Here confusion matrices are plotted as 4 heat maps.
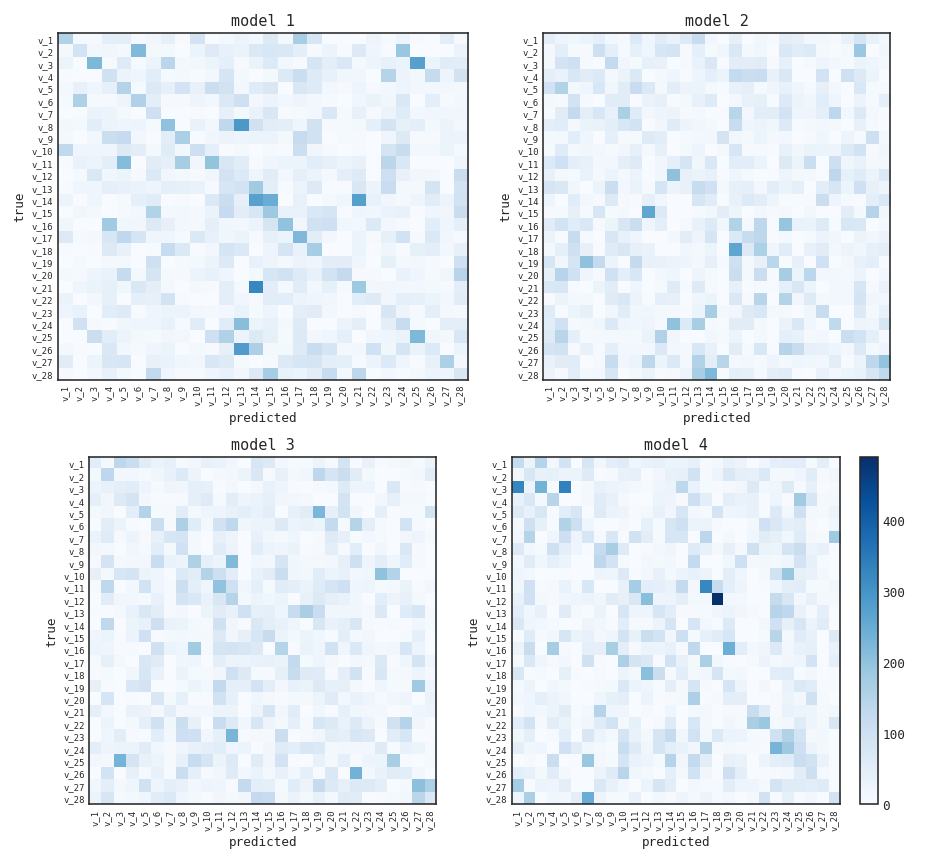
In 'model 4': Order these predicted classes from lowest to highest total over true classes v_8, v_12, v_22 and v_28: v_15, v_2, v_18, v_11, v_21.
v_15, v_11, v_21, v_2, v_18
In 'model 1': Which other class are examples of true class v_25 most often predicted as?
v_12
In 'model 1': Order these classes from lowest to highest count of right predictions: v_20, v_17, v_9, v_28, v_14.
v_28, v_20, v_9, v_17, v_14
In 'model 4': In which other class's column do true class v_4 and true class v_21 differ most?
v_25
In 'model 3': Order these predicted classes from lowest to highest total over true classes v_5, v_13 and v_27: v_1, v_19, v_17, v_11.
v_1, v_11, v_17, v_19
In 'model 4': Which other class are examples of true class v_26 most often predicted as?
v_10
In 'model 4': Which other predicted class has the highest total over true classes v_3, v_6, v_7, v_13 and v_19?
v_5
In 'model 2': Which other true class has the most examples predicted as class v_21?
v_26
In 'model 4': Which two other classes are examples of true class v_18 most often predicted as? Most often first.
v_12, v_13
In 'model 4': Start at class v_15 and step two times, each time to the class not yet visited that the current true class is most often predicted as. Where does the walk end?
v_24
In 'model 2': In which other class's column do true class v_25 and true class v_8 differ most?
v_10
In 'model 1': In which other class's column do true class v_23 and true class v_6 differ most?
v_2
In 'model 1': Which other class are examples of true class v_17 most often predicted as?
v_5
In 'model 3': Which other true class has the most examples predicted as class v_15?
v_28
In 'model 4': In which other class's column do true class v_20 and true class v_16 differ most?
v_19
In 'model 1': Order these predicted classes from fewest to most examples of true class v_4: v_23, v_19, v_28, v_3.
v_3, v_19, v_28, v_23
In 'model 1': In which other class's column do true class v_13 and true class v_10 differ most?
v_14
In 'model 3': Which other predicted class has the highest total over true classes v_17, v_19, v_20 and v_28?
v_27
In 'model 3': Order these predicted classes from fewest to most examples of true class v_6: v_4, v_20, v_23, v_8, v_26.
v_4, v_23, v_26, v_20, v_8
